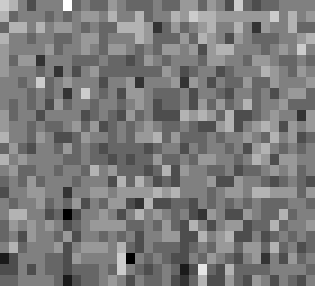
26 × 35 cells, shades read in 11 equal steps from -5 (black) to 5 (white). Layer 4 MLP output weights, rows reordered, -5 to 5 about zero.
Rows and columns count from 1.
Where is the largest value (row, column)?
1, 8
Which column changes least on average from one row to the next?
6
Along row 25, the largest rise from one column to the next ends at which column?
23
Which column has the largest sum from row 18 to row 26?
14
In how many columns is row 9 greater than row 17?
15
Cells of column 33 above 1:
2
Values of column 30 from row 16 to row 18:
0 -1 2
